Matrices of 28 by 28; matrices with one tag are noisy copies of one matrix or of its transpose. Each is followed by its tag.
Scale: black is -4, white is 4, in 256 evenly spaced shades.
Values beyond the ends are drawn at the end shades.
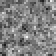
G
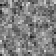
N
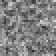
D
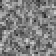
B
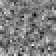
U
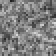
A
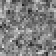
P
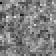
P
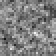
A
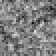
A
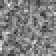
B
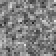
D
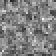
N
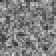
B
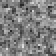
D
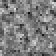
N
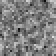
U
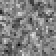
A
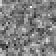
U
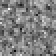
D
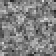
N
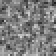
G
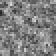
N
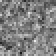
G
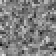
U
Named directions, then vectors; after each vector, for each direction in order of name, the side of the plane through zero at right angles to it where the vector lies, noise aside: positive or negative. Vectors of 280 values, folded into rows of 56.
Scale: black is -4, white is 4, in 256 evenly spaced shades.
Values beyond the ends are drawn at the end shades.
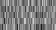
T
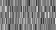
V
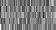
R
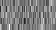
positive, negative, negative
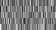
positive, negative, negative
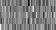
positive, negative, positive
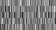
negative, positive, negative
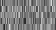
positive, negative, negative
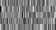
positive, negative, negative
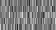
positive, positive, positive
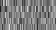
positive, positive, negative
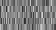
positive, negative, negative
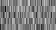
negative, positive, negative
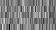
negative, negative, positive
